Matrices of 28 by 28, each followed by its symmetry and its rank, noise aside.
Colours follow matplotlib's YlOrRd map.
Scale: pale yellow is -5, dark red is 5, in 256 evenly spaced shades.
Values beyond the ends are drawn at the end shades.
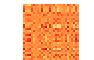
no symmetry, rank three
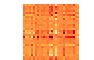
antisymmetric, rank two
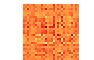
no symmetry, rank three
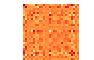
symmetric, rank three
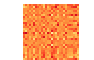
no symmetry, rank three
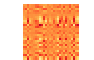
no symmetry, rank two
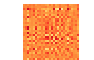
no symmetry, rank two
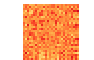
no symmetry, rank four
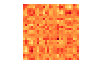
symmetric, rank three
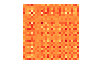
symmetric, rank two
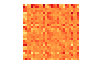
antisymmetric, rank two
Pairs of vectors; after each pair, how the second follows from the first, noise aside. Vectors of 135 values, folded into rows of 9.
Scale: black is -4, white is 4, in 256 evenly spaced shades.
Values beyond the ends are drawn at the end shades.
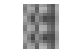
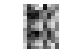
reversed, scaled up.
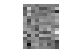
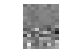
negated, partly zeroed.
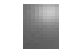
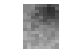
negated.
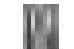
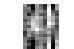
wrapped around, negated, scaled up.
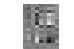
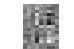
negated.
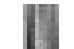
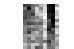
reversed, scaled up.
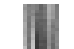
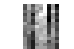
reversed, negated, scaled up.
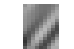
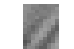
shrunk.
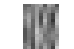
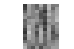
reversed, negated.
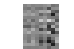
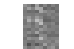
wrapped around, negated, shrunk.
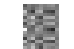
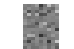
reversed, partly zeroed.
